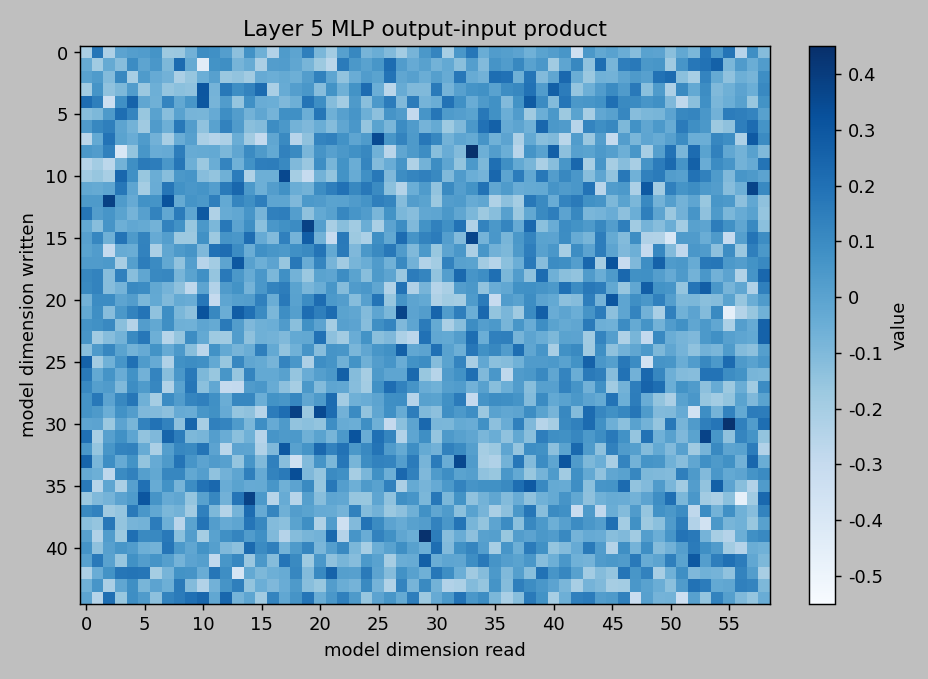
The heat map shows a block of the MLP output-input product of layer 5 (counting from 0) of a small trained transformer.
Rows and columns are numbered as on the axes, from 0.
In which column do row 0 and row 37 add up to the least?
42
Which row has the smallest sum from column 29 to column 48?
43
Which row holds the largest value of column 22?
26
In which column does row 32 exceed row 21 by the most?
55
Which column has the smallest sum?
56
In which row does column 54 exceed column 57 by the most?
35
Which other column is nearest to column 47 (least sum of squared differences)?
1
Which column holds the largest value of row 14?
19
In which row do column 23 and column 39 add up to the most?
31
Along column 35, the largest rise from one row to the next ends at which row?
18
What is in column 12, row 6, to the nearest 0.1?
0.1
